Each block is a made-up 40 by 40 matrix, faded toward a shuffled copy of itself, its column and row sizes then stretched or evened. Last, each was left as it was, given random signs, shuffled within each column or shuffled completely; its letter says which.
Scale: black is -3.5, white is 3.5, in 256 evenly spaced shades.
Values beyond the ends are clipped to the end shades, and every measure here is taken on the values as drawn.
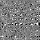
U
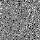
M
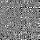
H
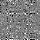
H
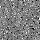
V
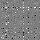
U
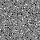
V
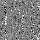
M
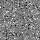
V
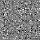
U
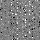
M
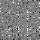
U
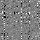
U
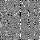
U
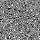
V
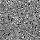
V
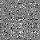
H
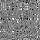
H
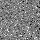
V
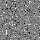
M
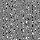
M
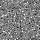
V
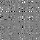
U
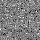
V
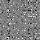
U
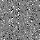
M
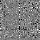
U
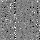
M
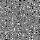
M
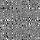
H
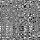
H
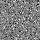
V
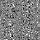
M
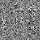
U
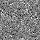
V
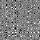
U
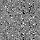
M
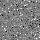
V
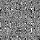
U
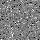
V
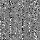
M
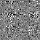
U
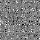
U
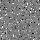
V
